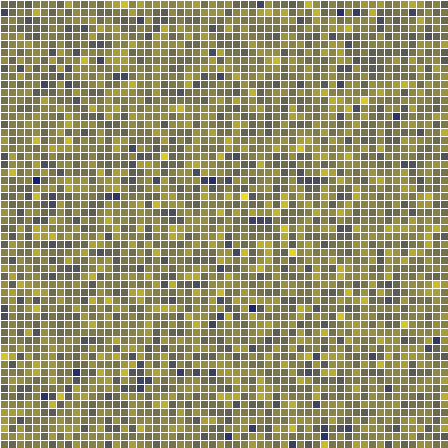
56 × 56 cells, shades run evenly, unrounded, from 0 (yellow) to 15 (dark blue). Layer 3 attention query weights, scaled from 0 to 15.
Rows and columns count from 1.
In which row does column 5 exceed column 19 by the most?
23
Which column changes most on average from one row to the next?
41
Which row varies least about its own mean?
52
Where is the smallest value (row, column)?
25, 31
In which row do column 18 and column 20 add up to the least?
26
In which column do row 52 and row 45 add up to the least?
1
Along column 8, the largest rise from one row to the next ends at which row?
51
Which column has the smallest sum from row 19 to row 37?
54
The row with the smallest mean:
29
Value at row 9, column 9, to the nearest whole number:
11
